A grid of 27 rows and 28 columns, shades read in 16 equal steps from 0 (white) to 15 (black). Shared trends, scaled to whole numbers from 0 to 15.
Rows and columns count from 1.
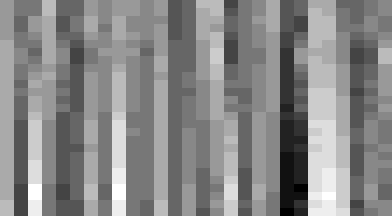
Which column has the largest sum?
21
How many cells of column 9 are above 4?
9
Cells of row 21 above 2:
24
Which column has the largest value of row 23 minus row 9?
22
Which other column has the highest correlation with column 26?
6
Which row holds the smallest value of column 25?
27
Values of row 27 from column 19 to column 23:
6 8 15 13 1
